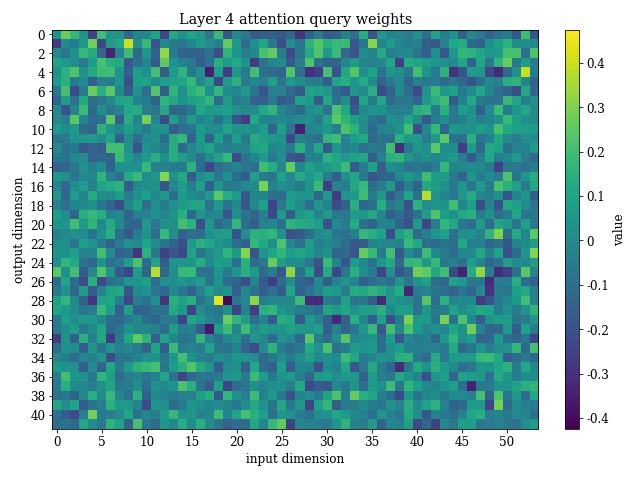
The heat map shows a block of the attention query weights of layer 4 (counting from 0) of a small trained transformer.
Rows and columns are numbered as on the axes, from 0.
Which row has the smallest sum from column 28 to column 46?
28
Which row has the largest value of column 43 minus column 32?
30
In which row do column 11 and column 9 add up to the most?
25
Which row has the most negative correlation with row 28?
2
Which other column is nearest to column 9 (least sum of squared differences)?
16
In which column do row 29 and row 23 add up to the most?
53
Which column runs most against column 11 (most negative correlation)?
45
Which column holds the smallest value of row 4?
17
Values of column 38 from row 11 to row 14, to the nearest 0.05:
0.15 -0.3 0.15 0
